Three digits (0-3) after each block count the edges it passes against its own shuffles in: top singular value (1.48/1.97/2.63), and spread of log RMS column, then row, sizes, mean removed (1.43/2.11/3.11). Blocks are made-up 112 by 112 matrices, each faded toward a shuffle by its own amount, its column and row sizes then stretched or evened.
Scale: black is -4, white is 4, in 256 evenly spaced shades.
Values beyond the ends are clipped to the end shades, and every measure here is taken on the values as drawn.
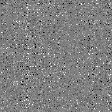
0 2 2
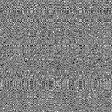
3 0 2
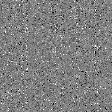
1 2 0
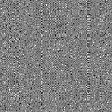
3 2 0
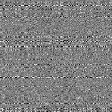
3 0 3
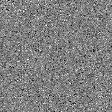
1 0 1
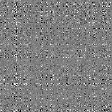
0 3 3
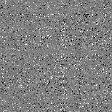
1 1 2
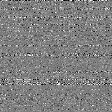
2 0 3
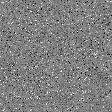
0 0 1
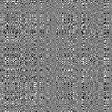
3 3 2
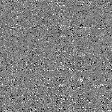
1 2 2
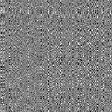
3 3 1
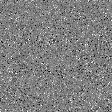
0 0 1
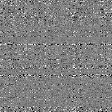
2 2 3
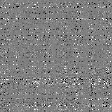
1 2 3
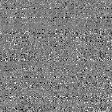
1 2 3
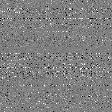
2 1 3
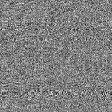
2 0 2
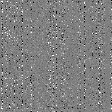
0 3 1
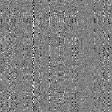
3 3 1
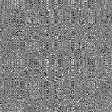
3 2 0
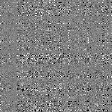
1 3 3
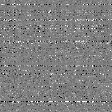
2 1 3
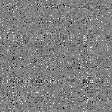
2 2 2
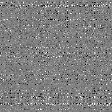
2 1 3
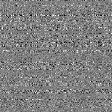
2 0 3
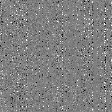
1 3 1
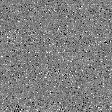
0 0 2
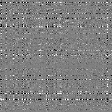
3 2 3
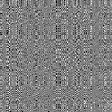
3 3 0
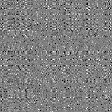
3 1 2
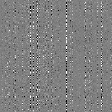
3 3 1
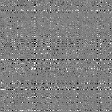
3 2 3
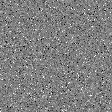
0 0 0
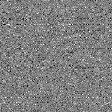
2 0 2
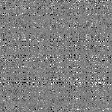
2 2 3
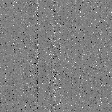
1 2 0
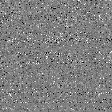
1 0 2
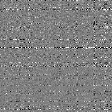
2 2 3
